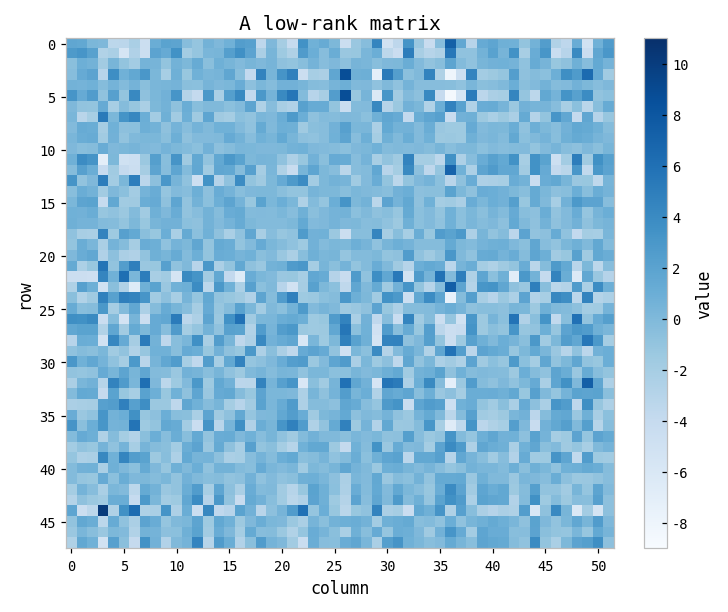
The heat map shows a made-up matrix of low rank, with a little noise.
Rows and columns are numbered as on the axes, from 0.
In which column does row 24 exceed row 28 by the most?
3
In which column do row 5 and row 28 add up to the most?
26
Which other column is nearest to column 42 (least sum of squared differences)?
10
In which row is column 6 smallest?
23
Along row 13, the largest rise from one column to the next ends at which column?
13
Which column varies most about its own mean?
36
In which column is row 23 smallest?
6
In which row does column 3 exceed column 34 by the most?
44
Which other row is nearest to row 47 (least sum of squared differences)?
45
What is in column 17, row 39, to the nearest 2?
0
